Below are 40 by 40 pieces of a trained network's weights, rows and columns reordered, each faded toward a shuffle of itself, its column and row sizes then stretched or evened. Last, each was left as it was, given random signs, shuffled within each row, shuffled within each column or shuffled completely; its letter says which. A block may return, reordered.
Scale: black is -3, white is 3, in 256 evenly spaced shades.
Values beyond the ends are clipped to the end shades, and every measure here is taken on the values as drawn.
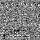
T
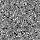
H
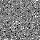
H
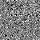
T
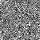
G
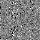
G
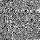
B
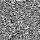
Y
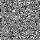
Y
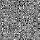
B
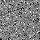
H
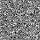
T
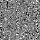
G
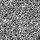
H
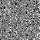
G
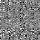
B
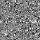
Y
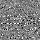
T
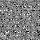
T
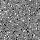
H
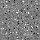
G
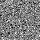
H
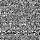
T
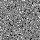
H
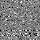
T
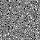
G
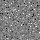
H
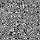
Y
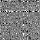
Y
